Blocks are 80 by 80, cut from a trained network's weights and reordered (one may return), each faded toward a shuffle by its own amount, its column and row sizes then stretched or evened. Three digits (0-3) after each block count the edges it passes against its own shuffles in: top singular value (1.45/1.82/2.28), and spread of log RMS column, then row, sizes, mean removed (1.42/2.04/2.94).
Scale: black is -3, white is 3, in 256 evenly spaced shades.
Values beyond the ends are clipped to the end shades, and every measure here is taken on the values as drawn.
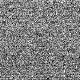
0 1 0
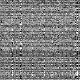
3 3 0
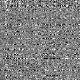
1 1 3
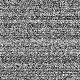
2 0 0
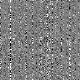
1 3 1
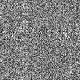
1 0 1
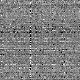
2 2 2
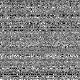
2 1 3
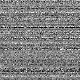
3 1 3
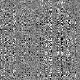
1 3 2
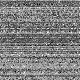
3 0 1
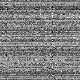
3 1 1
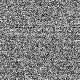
0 0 0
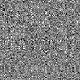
2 1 1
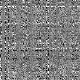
1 3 2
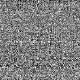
0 2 2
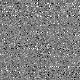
0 1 2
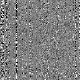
1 3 0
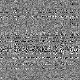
0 2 3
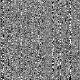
0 3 0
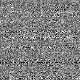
0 1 3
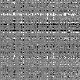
3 3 3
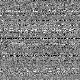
1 1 3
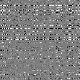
3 2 3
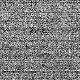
2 2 0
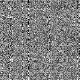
0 3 1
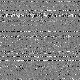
3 0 3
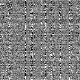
2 3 0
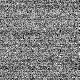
1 1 0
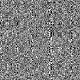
2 2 0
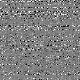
2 1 3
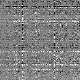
3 3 2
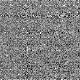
0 2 2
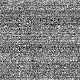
2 1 1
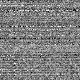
2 0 2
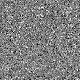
1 0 1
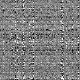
2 3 2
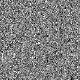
0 2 0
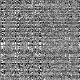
3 3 0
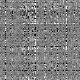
2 3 2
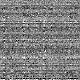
3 2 2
